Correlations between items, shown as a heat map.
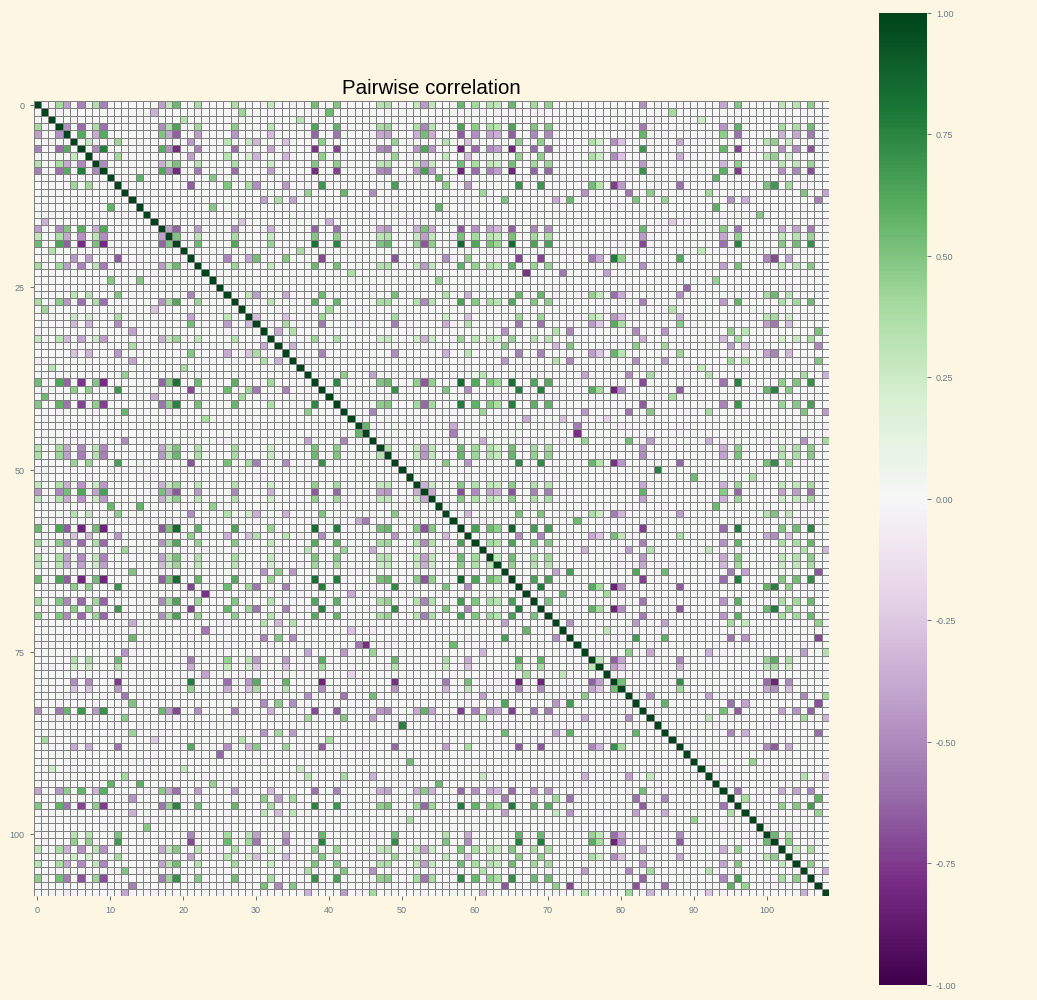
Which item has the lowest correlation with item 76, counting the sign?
79
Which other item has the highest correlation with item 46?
81
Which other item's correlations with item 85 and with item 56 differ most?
50
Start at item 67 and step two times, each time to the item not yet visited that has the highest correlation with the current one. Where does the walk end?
78
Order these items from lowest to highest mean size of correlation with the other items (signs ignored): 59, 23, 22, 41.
23, 59, 22, 41
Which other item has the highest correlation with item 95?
107
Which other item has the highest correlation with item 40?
1
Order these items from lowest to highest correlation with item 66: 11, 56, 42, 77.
42, 77, 56, 11
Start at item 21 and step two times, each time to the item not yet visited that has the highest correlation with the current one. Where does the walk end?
88
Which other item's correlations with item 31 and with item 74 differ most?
45
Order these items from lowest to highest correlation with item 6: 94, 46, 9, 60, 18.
60, 18, 46, 94, 9
